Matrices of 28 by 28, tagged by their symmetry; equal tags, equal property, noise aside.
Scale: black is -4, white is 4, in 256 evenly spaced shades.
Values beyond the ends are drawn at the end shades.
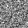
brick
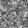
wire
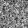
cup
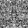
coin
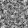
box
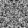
coin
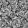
wire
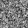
box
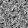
box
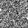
box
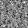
box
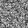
wire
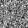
cup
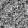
brick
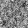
box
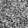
wire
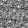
box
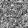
cup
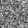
cup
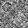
brick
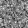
box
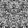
coin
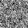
box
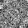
wire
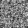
wire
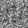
box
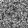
brick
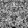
coin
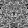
coin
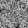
wire
